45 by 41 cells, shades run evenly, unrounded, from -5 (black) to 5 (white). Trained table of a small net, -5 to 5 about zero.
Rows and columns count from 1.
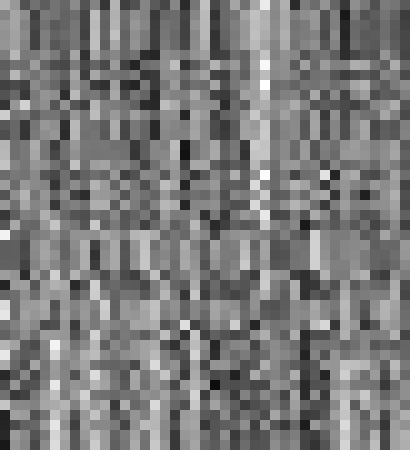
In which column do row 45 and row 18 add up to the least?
1
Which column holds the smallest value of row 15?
19
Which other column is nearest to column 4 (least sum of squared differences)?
18
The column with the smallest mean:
31
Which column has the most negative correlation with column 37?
3
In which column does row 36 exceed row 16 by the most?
6
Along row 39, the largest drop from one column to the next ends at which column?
22
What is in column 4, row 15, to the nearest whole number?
2
